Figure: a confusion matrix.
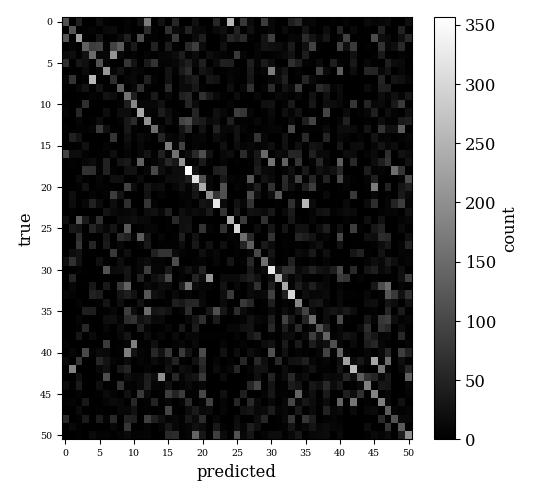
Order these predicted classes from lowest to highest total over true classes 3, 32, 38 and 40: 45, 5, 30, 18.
45, 5, 30, 18
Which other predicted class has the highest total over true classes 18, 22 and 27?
35
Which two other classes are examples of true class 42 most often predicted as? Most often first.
1, 46
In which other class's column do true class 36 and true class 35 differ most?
12
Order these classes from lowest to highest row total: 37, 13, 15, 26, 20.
15, 37, 13, 26, 20
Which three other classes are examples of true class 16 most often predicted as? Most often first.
29, 20, 0
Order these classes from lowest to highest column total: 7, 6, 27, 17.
7, 6, 17, 27
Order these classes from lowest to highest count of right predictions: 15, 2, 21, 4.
4, 15, 21, 2
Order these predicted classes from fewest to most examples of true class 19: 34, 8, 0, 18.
0, 8, 18, 34
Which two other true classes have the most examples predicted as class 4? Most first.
7, 3
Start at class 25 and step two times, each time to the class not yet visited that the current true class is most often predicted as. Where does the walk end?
20
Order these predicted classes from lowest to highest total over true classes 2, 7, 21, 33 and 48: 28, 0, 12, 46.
28, 46, 0, 12
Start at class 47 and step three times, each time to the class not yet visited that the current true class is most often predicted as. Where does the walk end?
30
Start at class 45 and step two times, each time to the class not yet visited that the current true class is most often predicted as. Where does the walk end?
26
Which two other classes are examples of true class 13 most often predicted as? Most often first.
49, 33
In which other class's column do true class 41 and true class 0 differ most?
24
